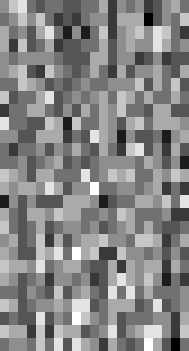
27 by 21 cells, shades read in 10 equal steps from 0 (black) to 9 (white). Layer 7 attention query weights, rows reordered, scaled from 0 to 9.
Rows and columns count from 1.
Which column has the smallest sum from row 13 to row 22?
19
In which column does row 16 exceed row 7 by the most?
21
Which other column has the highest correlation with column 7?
9
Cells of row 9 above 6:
1
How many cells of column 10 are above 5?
9
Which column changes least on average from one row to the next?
3
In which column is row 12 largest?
16
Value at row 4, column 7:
2
